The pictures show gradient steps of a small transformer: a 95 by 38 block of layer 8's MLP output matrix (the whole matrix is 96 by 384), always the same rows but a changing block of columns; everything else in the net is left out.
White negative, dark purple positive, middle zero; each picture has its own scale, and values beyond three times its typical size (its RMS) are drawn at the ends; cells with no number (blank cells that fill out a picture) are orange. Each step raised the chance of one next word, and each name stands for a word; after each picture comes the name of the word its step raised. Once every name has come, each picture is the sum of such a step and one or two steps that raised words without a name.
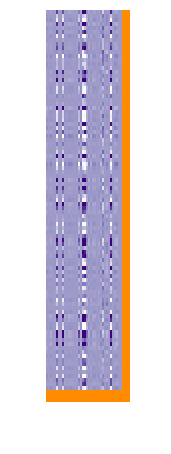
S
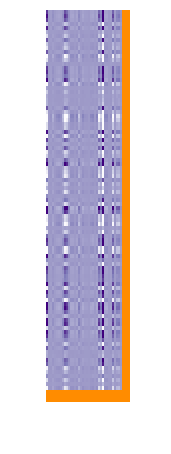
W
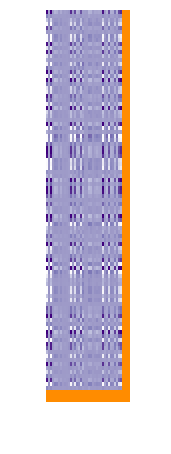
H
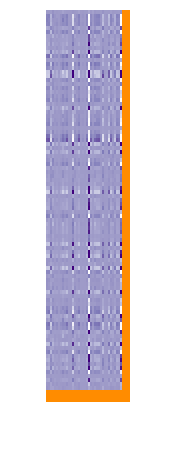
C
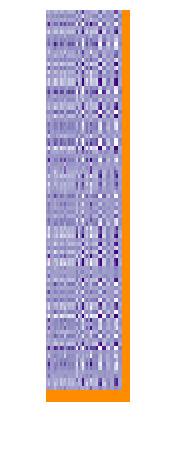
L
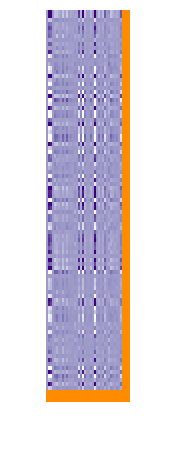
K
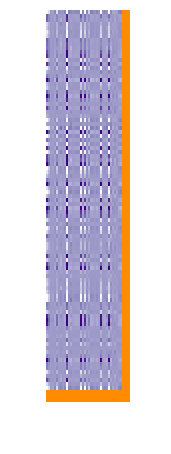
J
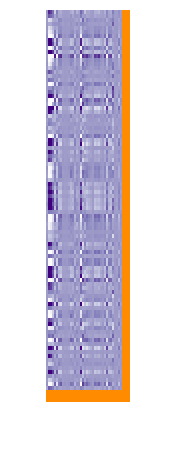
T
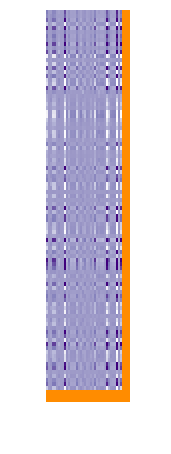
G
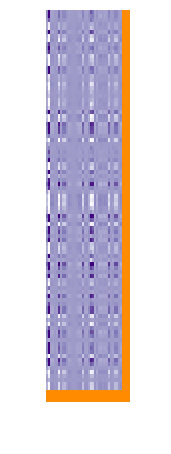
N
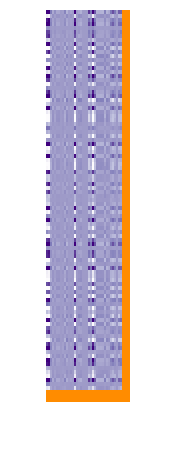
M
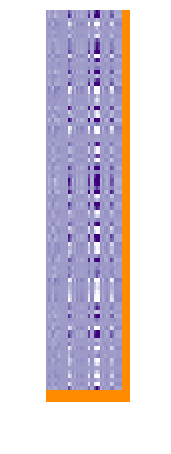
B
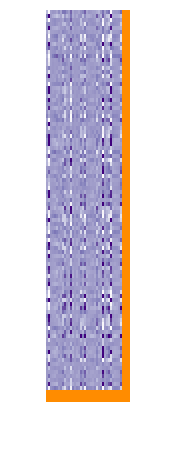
W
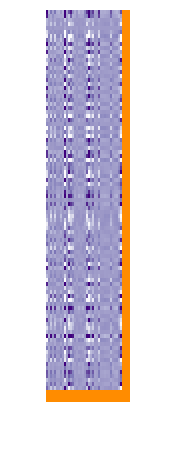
T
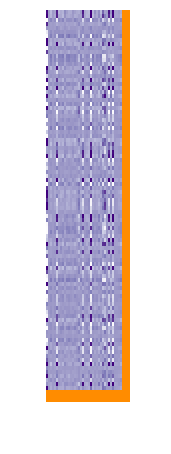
T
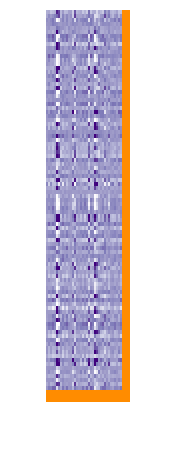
N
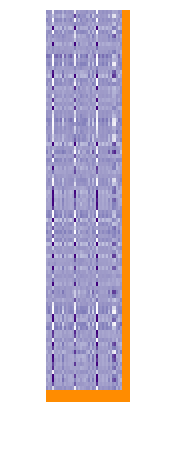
C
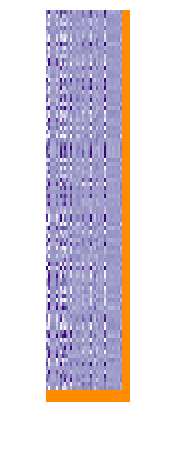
H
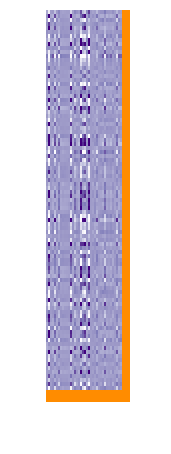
T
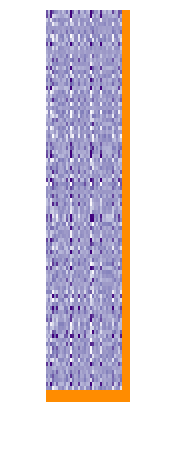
H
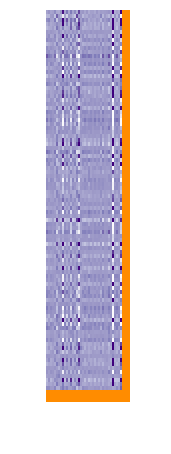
M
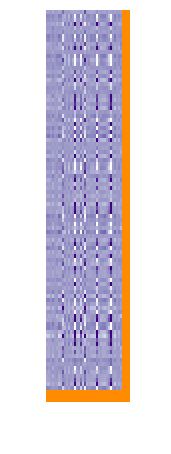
S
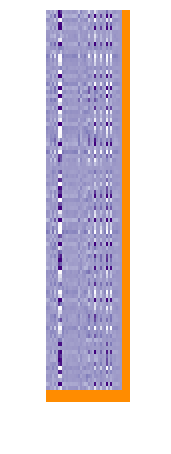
K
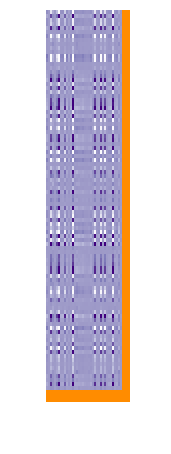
L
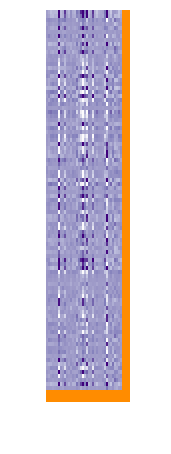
K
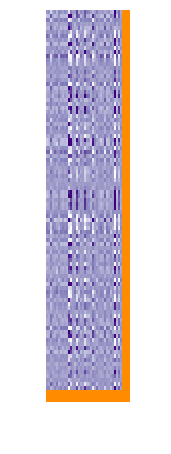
T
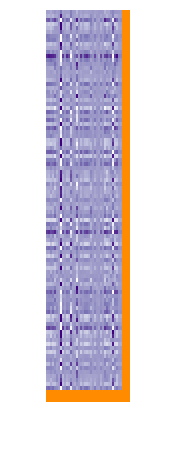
S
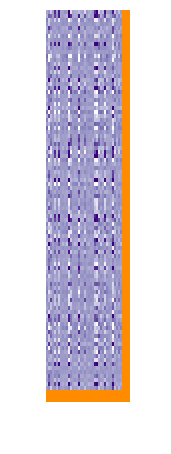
L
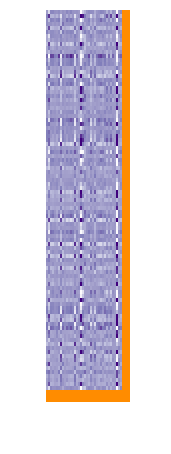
C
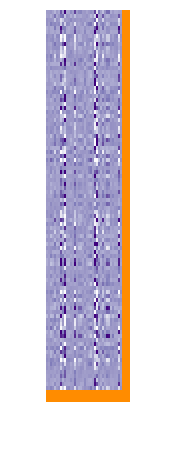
L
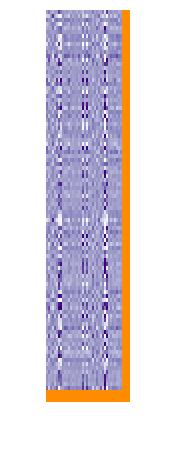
L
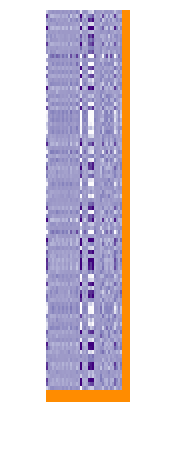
G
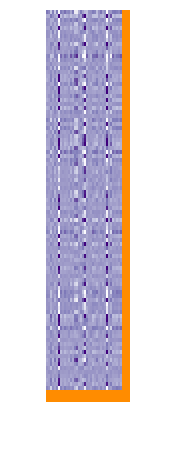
J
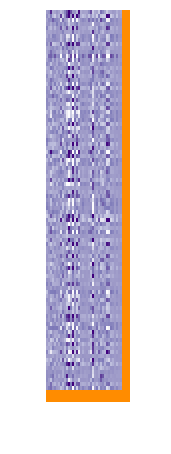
N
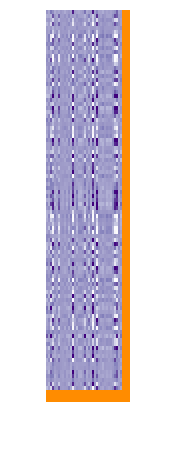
T
